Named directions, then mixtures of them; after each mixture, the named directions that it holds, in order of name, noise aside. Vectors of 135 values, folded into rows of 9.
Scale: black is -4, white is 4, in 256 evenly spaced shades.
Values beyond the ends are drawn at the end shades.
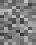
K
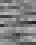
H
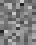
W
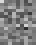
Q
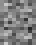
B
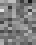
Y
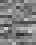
B, H, K.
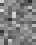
Q, W, Y.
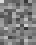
Q.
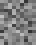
K, W.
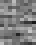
H, Y.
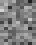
B, Y.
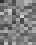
K, Q, Y.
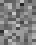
W.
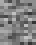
B, H, Q.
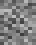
K.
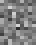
Q, W.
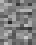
B, Q.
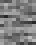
H.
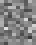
B, Q.
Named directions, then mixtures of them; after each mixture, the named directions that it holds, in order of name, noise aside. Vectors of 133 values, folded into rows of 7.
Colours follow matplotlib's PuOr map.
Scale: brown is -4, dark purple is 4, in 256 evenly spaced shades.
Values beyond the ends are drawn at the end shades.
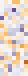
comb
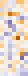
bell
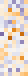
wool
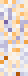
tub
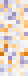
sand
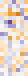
bell, wool.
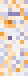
bell, wool.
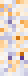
bell, sand.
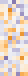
tub, wool.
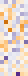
tub.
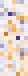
bell, tub.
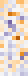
bell.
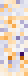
bell, sand.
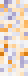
sand.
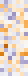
sand.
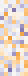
comb, wool.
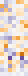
bell, sand.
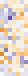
sand, tub.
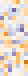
comb.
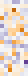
comb.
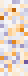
comb.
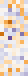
wool.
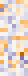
bell, sand.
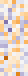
tub.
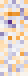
bell, wool.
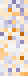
wool.
